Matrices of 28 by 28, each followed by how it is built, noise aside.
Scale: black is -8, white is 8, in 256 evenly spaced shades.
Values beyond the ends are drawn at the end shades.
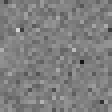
sparse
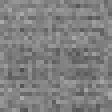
blocks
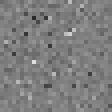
sparse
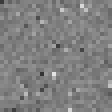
sparse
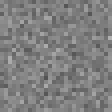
noise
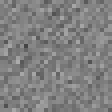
Hankel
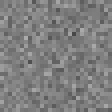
noise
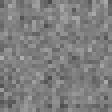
low rank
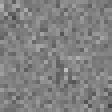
block diagonal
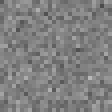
blocks
